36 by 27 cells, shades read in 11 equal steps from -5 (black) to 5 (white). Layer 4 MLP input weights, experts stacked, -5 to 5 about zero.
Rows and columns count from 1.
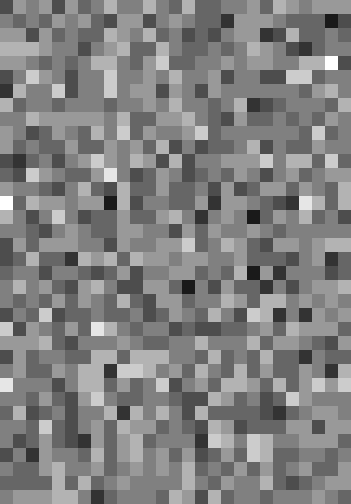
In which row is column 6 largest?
36
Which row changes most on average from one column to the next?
15
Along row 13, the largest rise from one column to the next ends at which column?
3
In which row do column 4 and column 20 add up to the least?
20
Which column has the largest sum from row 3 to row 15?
10
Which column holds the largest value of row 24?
8
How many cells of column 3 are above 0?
9
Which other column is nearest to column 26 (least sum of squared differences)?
18
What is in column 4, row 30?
-1
